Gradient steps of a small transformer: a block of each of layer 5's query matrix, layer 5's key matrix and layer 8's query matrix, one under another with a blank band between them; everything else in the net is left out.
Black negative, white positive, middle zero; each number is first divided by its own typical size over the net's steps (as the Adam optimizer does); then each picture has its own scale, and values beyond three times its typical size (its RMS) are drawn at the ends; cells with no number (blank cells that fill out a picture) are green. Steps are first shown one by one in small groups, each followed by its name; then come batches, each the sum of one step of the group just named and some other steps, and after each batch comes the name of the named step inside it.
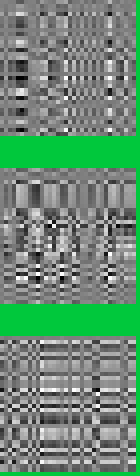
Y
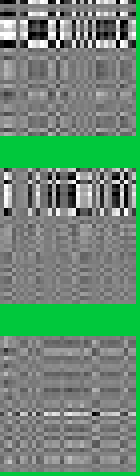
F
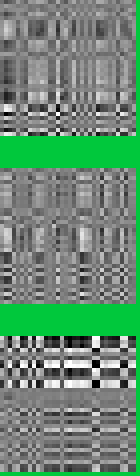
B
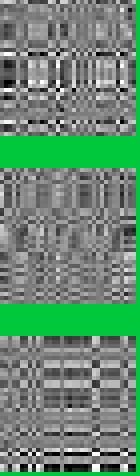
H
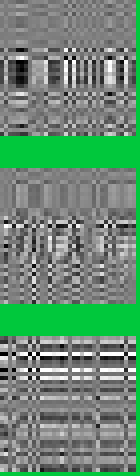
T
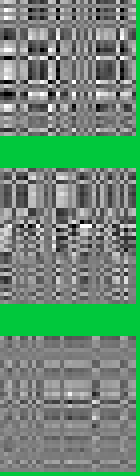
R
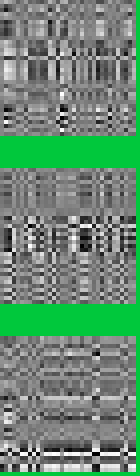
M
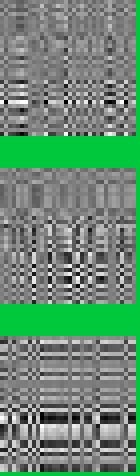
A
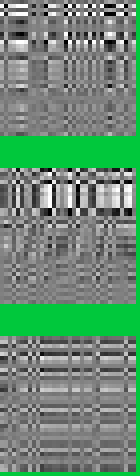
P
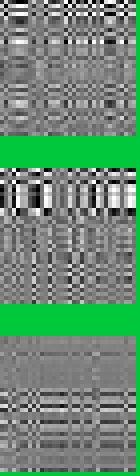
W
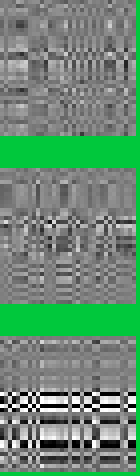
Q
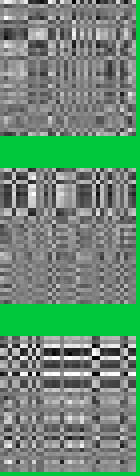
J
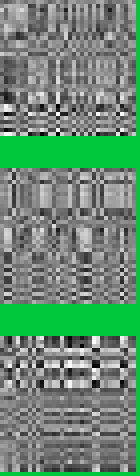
B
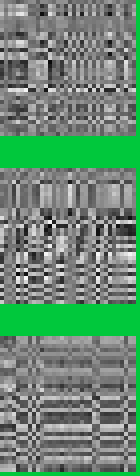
Y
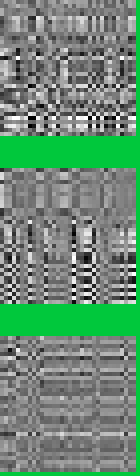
T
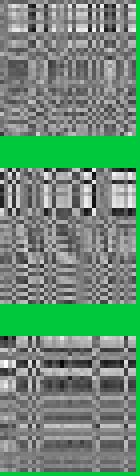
T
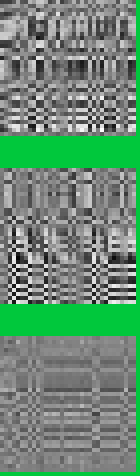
F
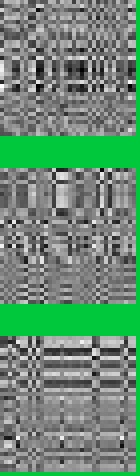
J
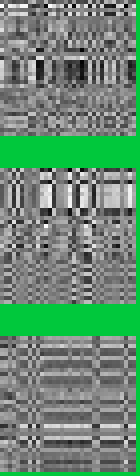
P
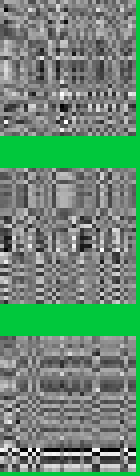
M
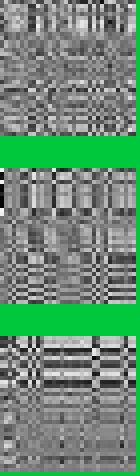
J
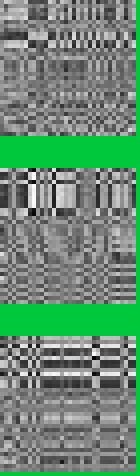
J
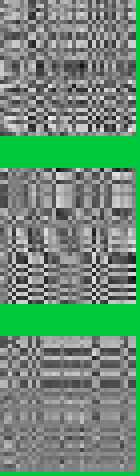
J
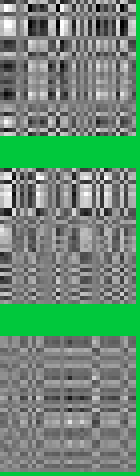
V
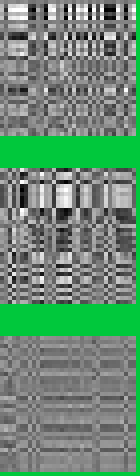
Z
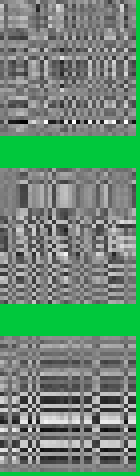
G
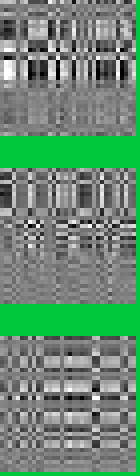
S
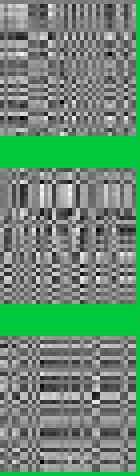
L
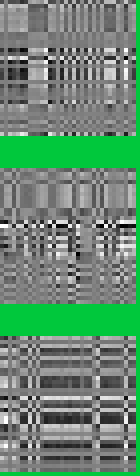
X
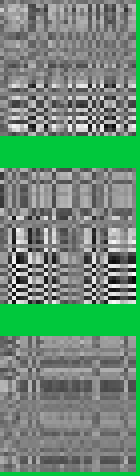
G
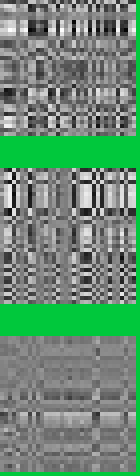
V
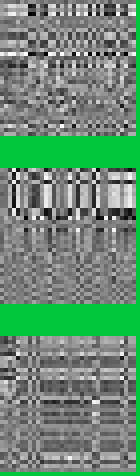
L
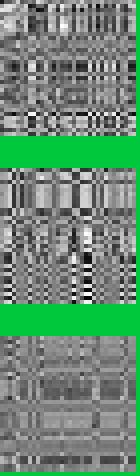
V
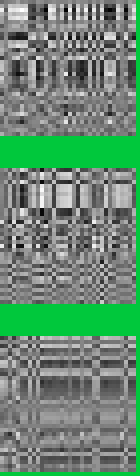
Z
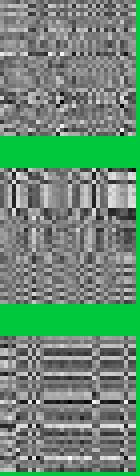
L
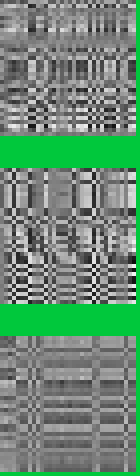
X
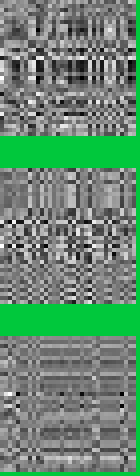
L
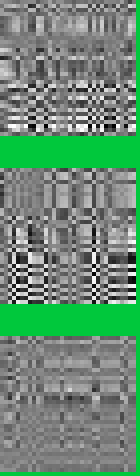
S
